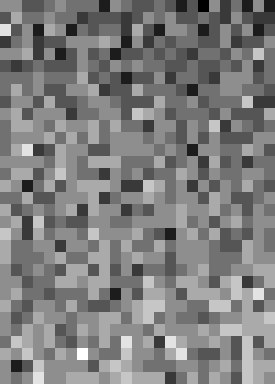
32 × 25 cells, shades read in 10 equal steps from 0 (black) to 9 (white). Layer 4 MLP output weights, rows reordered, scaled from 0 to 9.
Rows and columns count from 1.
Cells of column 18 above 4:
17
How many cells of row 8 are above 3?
17
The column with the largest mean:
1
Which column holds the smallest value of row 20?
16
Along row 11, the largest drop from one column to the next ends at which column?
21
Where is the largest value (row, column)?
30, 8
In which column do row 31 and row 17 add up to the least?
2
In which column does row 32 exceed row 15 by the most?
4
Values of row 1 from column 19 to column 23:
0 5 2 4 1
